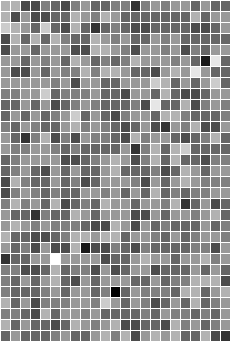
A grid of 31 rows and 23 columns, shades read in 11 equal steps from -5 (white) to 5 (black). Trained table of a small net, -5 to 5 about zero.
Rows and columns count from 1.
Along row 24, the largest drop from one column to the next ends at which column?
6
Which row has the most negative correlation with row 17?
9
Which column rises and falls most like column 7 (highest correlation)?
10
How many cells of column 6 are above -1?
19
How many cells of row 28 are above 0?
7
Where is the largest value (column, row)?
12, 27
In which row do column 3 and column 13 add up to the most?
13
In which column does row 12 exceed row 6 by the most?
22
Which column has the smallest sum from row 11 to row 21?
18
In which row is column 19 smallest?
14
